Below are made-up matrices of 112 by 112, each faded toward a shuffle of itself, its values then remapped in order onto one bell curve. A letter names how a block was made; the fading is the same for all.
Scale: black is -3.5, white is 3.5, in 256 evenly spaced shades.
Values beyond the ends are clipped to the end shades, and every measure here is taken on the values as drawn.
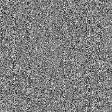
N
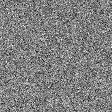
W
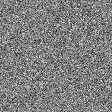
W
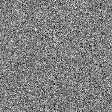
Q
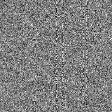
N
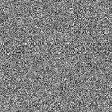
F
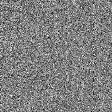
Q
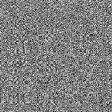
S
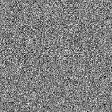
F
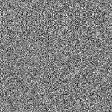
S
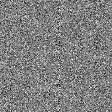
N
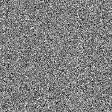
Q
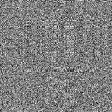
F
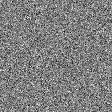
W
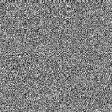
S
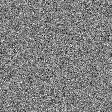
W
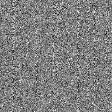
N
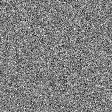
W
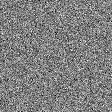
W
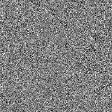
N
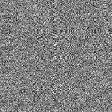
S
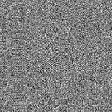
S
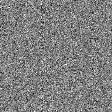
Q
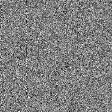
Q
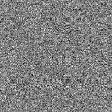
F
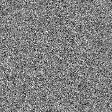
Q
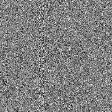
N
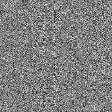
N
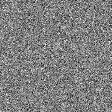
Q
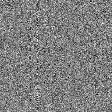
Q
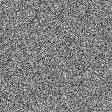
W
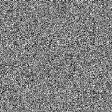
F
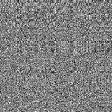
S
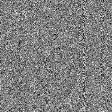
N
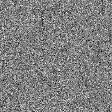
Q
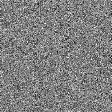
Q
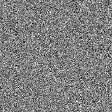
Q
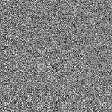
S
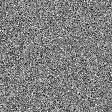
W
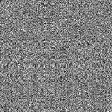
S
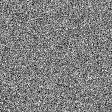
W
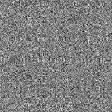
S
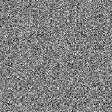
S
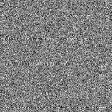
F
